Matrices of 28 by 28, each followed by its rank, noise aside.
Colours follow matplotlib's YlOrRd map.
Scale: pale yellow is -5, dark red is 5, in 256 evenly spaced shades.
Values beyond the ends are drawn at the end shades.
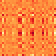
one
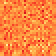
five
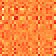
two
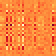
one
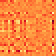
two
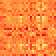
three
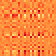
one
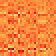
three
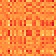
one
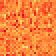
five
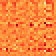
three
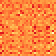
three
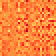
four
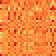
three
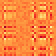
one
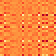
one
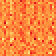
three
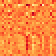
three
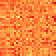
four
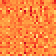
four
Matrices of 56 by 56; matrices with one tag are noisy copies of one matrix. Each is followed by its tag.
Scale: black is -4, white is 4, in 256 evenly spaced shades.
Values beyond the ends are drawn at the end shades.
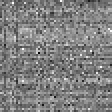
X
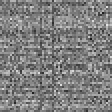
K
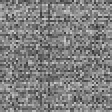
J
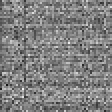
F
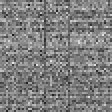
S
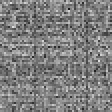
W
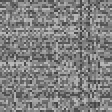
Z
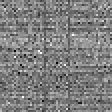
S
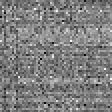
X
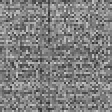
J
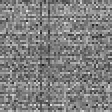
J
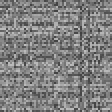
Z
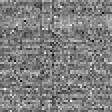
K
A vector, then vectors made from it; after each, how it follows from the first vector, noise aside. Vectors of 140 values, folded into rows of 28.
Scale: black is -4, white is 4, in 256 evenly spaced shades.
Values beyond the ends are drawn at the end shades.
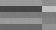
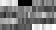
wrapped around, negated, scaled up.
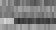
reversed.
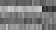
negated.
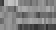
wrapped around.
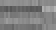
shrunk.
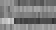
reversed.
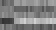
reversed, negated.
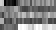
wrapped around, negated, scaled up.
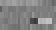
wrapped around, partly zeroed.
